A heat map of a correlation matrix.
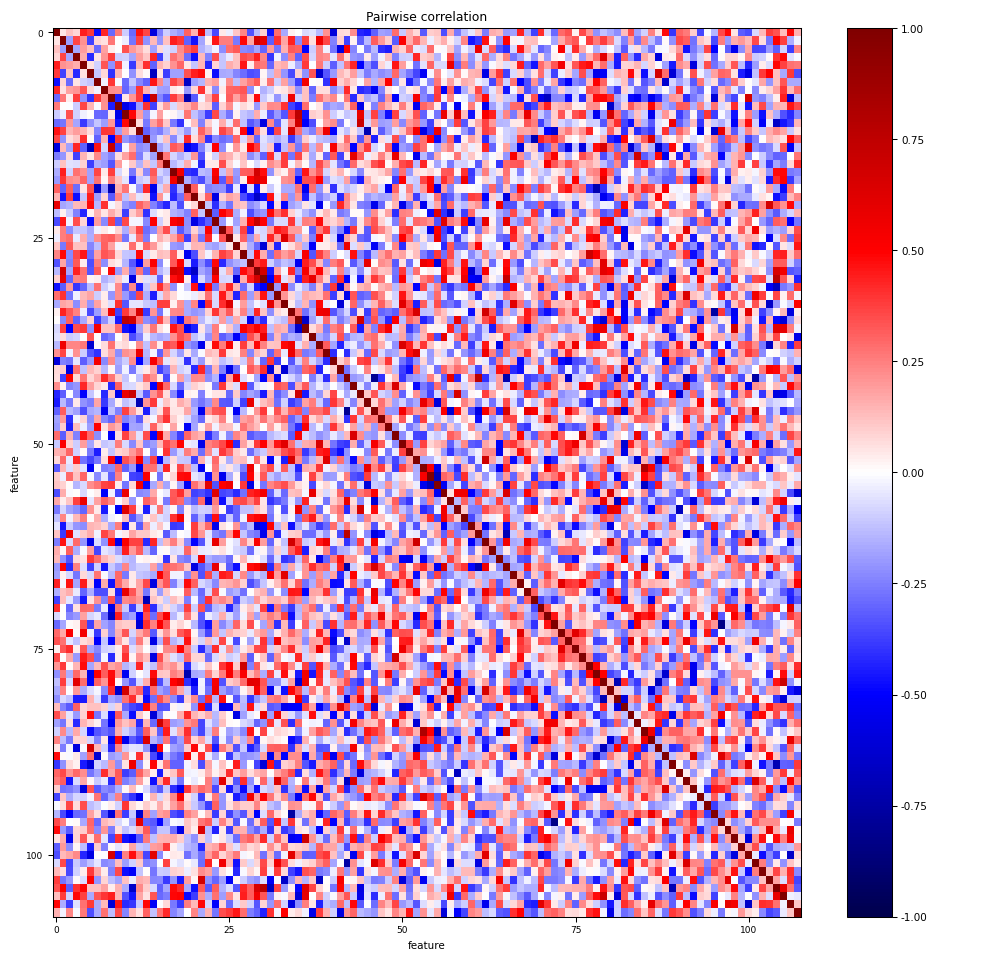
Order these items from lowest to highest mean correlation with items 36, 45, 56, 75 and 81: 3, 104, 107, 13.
107, 13, 3, 104
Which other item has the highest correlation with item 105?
79
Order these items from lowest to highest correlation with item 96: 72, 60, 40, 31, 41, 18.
72, 40, 31, 60, 18, 41
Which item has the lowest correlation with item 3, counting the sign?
87
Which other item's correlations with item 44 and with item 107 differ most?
58
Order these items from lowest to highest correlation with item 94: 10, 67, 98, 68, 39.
98, 39, 68, 67, 10
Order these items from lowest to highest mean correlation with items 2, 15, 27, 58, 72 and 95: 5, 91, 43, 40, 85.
85, 5, 91, 40, 43
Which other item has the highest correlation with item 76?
49
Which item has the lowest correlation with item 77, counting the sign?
92
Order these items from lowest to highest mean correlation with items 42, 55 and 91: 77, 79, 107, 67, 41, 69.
41, 79, 69, 67, 107, 77
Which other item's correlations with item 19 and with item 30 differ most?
29
